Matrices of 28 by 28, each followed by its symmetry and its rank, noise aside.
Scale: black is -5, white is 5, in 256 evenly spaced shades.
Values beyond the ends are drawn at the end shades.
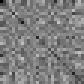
symmetric, rank four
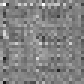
no symmetry, rank four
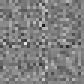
antisymmetric, rank six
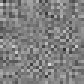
antisymmetric, rank six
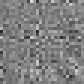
antisymmetric, rank six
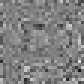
no symmetry, rank four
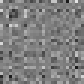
no symmetry, rank three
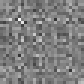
symmetric, rank four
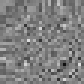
symmetric, rank four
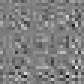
antisymmetric, rank four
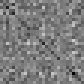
symmetric, rank four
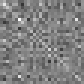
symmetric, rank four
